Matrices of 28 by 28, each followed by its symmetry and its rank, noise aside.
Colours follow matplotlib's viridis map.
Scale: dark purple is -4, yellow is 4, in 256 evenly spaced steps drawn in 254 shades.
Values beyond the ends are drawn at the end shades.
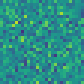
no symmetry, rank seven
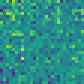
no symmetry, rank seven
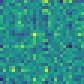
no symmetry, rank five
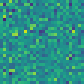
no symmetry, rank six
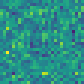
no symmetry, rank five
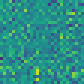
no symmetry, rank seven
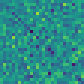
symmetric, rank six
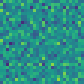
symmetric, rank five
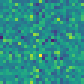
no symmetry, rank seven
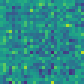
symmetric, rank five
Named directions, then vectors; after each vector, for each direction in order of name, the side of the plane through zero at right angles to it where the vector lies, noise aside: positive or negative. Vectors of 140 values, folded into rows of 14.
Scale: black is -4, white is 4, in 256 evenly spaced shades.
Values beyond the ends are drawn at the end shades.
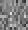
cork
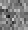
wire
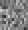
negative, negative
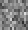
positive, negative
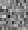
positive, positive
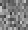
negative, negative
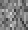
positive, negative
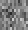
negative, positive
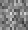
positive, negative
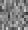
positive, positive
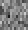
positive, positive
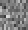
negative, negative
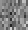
negative, positive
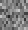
positive, positive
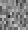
positive, positive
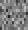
positive, positive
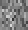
positive, negative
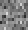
negative, negative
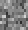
positive, positive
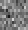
positive, positive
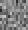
positive, positive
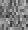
negative, positive
